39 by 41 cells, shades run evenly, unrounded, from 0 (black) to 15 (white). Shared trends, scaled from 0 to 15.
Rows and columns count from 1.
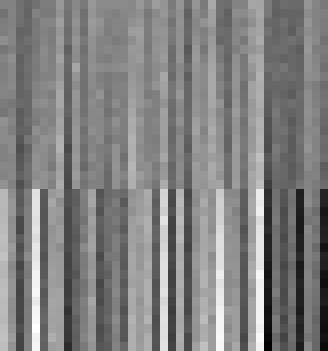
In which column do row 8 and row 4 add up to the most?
33
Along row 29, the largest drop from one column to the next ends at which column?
34
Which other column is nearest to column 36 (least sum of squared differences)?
24
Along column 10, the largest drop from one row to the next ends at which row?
22
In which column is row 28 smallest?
41
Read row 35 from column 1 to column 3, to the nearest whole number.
11 8 4
